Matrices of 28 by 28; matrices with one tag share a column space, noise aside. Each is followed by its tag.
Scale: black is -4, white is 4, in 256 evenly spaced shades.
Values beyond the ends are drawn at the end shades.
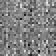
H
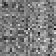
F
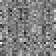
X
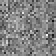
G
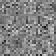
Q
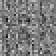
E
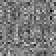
X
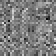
X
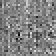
F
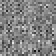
Q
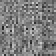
Q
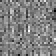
X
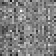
X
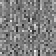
E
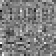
X
